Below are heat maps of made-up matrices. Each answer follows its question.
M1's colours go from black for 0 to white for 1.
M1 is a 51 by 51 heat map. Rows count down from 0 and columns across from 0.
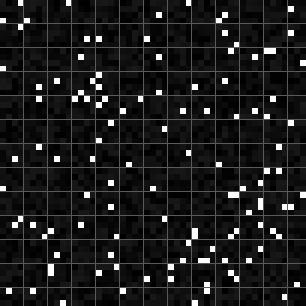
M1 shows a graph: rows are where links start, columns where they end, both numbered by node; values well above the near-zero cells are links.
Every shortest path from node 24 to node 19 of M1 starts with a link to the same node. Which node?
node 46
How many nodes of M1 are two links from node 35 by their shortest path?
1
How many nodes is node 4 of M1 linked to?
1
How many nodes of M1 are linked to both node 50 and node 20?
0
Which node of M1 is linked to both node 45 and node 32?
node 38
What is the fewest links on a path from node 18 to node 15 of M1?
4
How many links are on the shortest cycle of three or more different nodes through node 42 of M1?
7
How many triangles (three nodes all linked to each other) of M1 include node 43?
0
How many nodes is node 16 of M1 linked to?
6
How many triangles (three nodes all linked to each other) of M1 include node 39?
1
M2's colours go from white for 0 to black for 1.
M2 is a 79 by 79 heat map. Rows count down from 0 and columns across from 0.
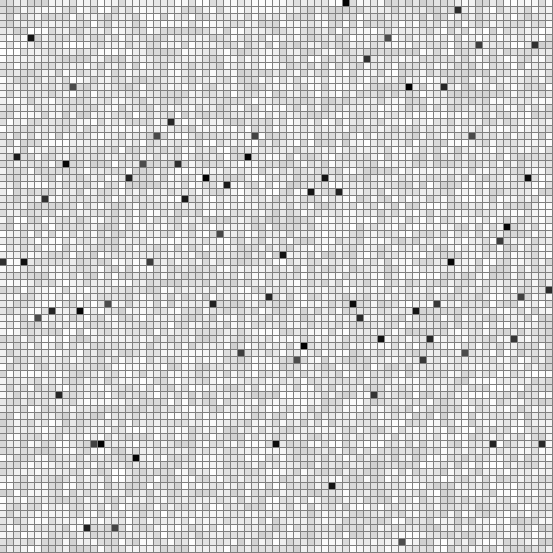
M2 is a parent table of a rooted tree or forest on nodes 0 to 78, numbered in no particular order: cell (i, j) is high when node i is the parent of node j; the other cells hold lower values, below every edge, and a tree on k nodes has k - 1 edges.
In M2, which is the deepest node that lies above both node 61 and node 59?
27
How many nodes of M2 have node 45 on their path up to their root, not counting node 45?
8
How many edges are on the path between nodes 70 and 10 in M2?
3
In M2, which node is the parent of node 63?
12
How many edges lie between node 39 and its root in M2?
5
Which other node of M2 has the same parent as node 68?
76
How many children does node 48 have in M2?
3
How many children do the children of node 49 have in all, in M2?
4
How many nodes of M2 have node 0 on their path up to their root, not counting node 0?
9
